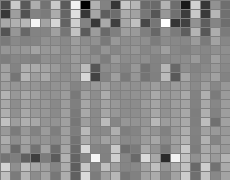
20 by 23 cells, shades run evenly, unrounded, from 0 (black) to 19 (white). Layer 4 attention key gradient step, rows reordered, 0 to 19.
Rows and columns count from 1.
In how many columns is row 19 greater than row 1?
13
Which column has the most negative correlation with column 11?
22
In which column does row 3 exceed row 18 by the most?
17
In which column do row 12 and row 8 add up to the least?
10
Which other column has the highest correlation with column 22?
20
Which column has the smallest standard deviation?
5
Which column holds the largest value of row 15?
9
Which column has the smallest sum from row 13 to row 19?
8
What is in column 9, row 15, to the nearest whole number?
14
